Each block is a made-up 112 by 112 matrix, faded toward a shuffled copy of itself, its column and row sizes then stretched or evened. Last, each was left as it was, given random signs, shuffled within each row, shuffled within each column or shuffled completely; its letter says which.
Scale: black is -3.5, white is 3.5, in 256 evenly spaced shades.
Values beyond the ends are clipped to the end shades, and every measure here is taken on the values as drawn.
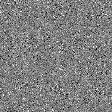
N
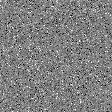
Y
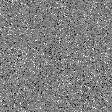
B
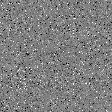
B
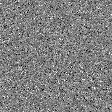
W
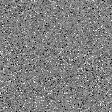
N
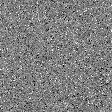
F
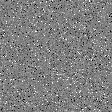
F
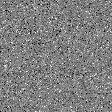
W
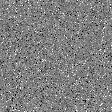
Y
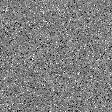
W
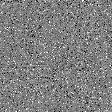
B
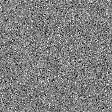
Y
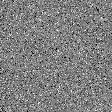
Y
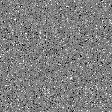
N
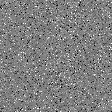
Y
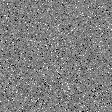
F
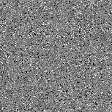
N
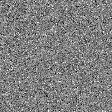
B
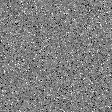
F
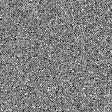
N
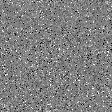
B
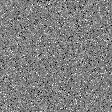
F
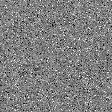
B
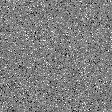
F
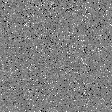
N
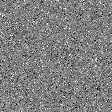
Y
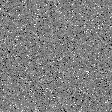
F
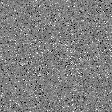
N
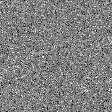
B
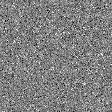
B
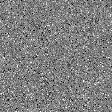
N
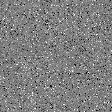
B
